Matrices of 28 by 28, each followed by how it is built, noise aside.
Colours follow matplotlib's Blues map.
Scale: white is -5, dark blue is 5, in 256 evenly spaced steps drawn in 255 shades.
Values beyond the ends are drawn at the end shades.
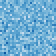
repeating columns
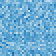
repeating columns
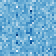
uneven columns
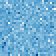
sparse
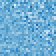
upper triangular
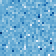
sparse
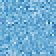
uneven rows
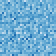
repeating columns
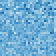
uneven rows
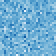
uneven columns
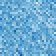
Toeplitz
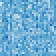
blocks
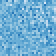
upper triangular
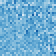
upper triangular
